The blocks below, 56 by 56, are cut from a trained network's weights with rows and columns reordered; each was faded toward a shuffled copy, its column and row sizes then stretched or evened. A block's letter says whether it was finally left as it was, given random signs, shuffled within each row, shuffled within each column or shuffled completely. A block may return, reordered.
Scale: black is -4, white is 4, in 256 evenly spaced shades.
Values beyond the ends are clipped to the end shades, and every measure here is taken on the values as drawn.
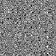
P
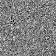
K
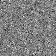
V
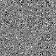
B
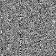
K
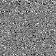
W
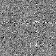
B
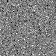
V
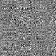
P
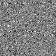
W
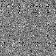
B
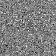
W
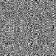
P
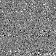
W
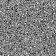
V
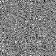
P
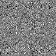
B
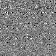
W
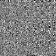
B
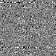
B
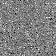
V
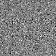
W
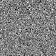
W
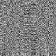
P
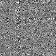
B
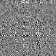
P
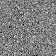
V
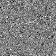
W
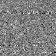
W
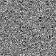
B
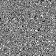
W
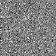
B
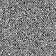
W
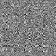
P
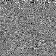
W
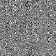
P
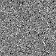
K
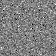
V
